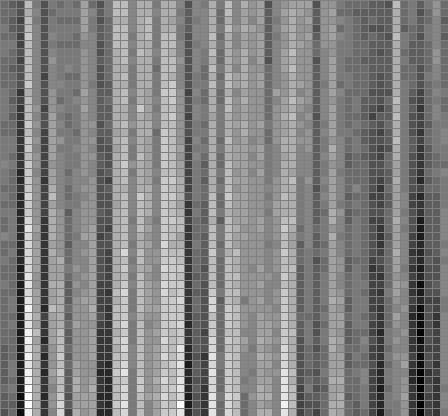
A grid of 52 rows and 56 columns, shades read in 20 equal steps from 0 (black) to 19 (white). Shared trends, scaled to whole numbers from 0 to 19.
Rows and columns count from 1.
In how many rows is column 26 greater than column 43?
4
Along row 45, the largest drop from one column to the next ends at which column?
24
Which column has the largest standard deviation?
23
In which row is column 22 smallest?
3
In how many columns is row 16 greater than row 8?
17
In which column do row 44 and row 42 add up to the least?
53
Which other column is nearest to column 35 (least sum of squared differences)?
32
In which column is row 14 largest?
18
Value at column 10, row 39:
11
